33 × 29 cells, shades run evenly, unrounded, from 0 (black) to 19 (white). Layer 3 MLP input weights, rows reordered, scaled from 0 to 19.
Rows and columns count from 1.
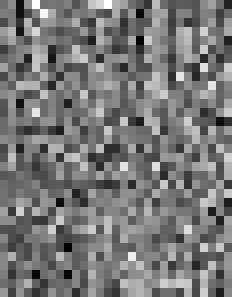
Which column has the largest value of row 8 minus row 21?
29
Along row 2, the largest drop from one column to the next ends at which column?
18
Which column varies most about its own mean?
5
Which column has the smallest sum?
3
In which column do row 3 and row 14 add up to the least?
28
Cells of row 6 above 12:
4
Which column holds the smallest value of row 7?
7
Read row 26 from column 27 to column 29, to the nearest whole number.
7 6 11
